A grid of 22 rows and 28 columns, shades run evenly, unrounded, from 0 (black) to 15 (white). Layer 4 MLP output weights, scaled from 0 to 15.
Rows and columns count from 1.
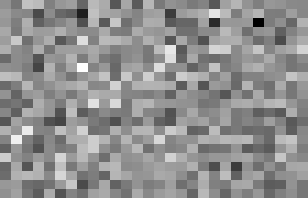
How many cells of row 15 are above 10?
10
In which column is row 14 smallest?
6
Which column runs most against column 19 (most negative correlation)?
8
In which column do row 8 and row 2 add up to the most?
20
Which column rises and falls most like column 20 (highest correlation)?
24
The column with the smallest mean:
25
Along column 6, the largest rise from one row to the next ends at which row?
15
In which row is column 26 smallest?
5
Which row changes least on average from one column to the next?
4
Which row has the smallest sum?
14
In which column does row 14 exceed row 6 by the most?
17
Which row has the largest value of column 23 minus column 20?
3
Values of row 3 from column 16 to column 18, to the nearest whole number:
5 6 6
